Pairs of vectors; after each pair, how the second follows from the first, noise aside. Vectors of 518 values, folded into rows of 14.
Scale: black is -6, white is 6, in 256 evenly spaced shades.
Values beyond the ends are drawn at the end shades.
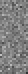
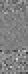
wrapped around, negated, partly zeroed.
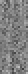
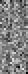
negated, scaled up.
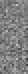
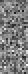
negated, scaled up.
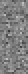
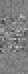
wrapped around, negated, partly zeroed.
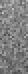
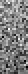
reversed, negated, scaled up.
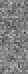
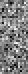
negated, scaled up.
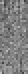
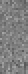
wrapped around, shrunk.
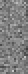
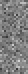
wrapped around, negated.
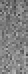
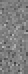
wrapped around, partly zeroed.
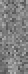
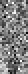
negated, scaled up.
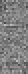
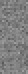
wrapped around, shrunk.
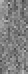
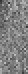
negated.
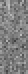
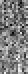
reversed, scaled up.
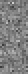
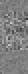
wrapped around, negated, partly zeroed.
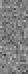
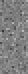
wrapped around, partly zeroed.
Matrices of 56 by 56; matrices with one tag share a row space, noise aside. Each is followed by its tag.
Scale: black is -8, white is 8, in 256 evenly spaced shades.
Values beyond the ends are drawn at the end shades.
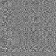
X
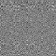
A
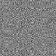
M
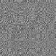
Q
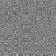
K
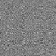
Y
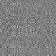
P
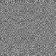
Q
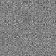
K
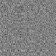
Q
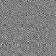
Q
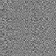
X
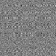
K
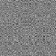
K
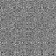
A
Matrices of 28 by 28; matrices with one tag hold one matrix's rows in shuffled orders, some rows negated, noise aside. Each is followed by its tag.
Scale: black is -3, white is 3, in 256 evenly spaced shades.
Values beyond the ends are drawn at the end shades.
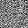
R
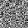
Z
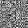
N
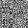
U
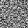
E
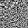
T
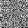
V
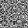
E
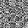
Z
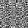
Z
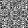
E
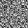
E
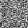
E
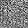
R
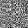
N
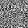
R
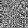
V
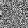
V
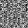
E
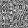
U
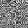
N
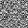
E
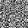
Z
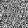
V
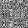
U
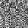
Z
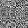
N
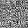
N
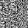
T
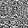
T
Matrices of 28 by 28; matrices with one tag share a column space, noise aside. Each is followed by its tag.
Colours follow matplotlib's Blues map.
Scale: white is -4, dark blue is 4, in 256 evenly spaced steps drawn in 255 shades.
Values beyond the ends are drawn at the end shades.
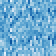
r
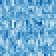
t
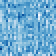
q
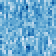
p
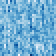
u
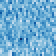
r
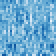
u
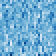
q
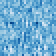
t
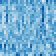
u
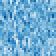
r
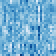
u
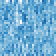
u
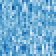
p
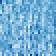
u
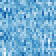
r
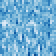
t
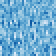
t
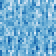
p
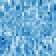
p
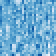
u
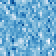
r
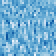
t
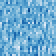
t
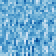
t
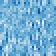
t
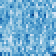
q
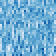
t
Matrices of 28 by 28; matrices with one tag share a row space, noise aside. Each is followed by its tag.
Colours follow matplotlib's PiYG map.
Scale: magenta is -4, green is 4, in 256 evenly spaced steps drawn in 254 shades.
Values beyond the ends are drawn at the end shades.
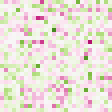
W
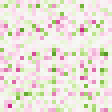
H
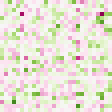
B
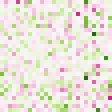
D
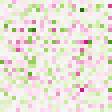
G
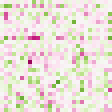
G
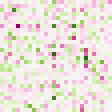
H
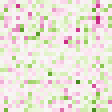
D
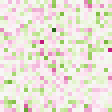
W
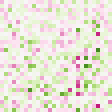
D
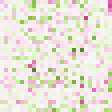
G
